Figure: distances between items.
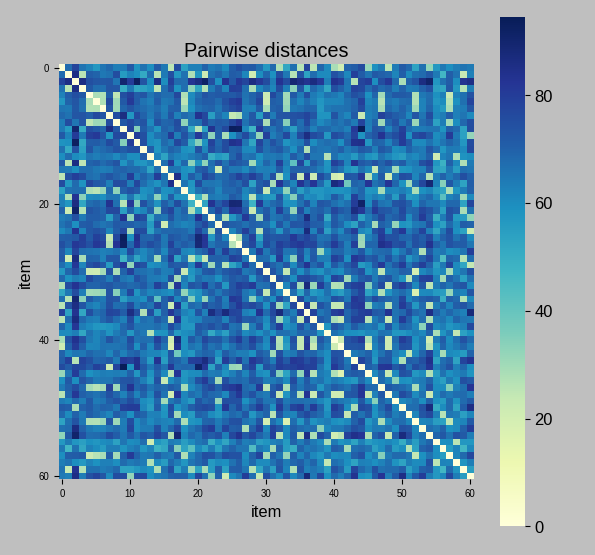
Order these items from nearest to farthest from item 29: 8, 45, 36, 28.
45, 28, 8, 36
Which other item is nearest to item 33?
52
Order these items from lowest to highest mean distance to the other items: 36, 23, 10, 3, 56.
56, 3, 23, 10, 36
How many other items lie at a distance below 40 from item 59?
7
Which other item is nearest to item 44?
7
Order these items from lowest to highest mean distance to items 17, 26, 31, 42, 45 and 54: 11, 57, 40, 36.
40, 57, 11, 36
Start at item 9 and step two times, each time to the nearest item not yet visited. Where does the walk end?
11
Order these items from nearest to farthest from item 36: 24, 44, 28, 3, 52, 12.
12, 3, 28, 52, 44, 24
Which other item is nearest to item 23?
15
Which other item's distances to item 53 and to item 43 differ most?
2
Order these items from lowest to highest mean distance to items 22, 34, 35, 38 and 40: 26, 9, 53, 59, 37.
37, 59, 53, 9, 26
